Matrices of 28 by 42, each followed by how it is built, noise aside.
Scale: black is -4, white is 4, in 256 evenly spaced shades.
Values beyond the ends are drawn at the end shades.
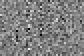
uneven columns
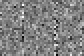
uneven columns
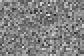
noise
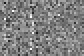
uneven columns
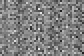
repeating rows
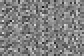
repeating rows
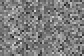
repeating rows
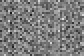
repeating rows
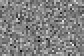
noise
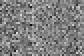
repeating rows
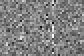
uneven columns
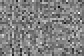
low rank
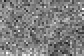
smooth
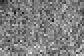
smooth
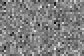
uneven columns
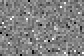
sparse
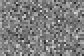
repeating rows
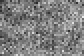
smooth
